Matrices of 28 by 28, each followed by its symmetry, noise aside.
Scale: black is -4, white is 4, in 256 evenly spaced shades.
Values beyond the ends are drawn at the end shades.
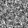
same after a half turn.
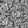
mirrored top to bottom.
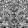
mirrored left to right.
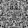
mirrored left to right.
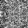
mirrored top to bottom.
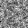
mirrored top to bottom.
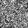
symmetric across the other diagonal.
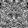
mirrored left to right.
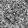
symmetric across the other diagonal.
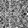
mirrored top to bottom.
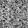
mirrored top to bottom.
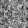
mirrored top to bottom.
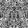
mirrored left to right.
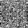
mirrored top to bottom.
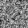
symmetric.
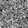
same after a half turn.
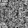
mirrored top to bottom.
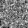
symmetric across the other diagonal.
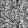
mirrored top to bottom.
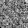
symmetric across the other diagonal.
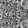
mirrored top to bottom.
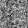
mirrored top to bottom.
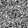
same after a half turn.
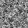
symmetric.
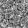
symmetric across the other diagonal.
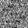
same after a half turn.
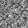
symmetric.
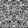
mirrored left to right.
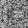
mirrored top to bottom.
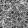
symmetric.
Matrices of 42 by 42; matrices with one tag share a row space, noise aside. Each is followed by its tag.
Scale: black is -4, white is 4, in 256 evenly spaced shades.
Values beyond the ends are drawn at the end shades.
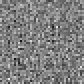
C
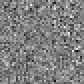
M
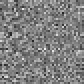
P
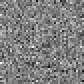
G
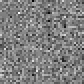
G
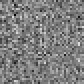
P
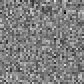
G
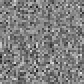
C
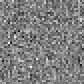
C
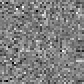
P
